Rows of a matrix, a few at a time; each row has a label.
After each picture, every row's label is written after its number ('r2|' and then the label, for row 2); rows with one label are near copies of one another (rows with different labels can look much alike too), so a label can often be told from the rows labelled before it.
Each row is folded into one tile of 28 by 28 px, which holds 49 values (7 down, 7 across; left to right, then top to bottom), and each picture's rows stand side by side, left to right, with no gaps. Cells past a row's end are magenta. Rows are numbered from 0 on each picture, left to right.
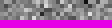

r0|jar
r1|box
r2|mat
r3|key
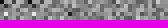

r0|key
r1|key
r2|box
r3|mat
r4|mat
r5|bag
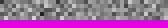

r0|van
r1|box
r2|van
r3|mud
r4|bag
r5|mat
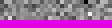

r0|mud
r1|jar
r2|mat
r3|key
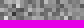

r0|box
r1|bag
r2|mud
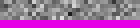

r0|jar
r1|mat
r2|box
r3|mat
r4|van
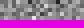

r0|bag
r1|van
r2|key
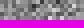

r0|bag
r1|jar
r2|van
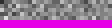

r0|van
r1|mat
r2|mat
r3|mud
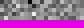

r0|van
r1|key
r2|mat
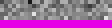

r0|van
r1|key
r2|mud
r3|jar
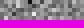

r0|box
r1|key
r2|bag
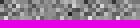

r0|van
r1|mud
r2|box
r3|van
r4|van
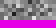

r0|box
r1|van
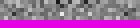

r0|box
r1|bag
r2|key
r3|key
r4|box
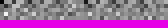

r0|key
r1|key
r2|van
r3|key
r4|key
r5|mud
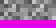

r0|mat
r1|mat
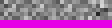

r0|mat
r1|mat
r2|mat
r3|box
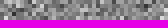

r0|box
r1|mat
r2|jar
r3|bag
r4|mud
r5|jar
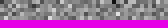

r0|van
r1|jar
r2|mat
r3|bag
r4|key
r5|bag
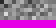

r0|key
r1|van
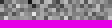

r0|van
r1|key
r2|mud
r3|mat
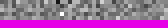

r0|bag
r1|bag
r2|key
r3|bag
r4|van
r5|jar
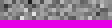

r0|jar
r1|key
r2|mat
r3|box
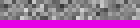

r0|jar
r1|mat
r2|jar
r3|box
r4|jar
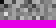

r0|key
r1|mud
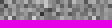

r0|mud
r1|box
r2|bag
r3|mud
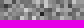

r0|jar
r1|box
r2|bag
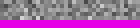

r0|jar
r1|mud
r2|bag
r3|van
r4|bag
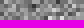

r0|mat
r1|jar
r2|van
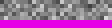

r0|van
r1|mat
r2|mat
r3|jar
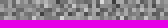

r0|bag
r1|box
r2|van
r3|bag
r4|mud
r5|bag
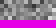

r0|mud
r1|jar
